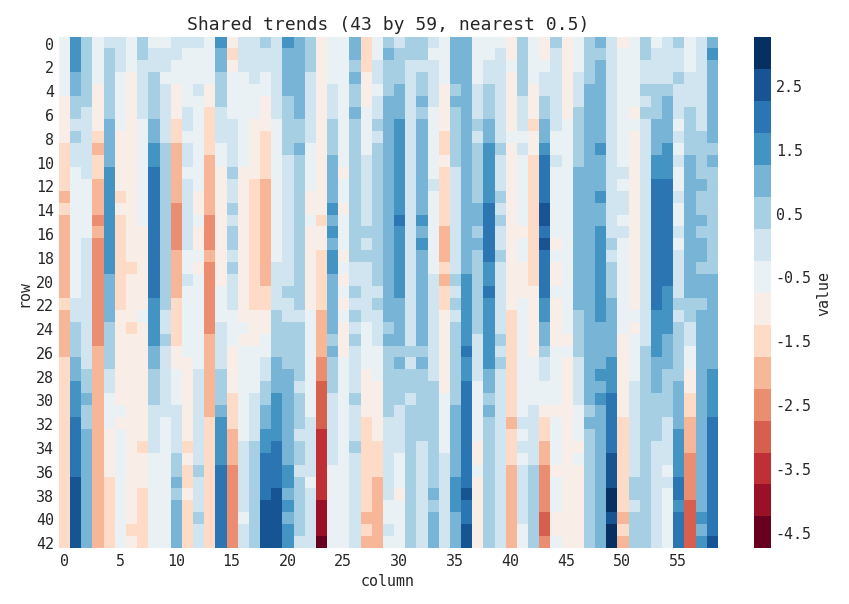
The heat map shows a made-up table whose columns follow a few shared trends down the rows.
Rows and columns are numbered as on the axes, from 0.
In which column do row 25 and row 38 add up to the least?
23
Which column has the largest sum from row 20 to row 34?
36
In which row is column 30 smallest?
38
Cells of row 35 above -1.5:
48
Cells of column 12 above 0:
2
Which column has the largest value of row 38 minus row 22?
18
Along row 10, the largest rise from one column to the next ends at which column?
43
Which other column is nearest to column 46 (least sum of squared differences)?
37
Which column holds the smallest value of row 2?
27
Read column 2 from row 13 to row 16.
-0.5 -0.5 -0.5 -0.5
